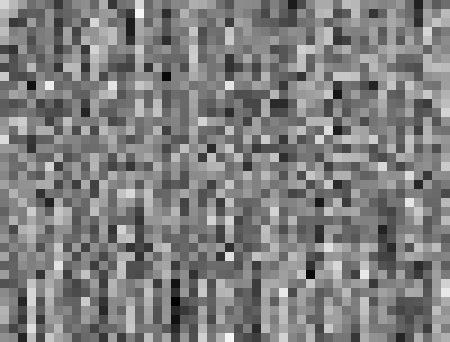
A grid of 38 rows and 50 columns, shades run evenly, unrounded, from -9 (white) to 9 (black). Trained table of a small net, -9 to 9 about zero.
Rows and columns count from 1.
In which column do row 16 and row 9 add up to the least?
1
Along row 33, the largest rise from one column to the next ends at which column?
33
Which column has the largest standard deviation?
26
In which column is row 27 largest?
36
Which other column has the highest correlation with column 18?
20
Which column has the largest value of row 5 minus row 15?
15
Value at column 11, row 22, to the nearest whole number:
4
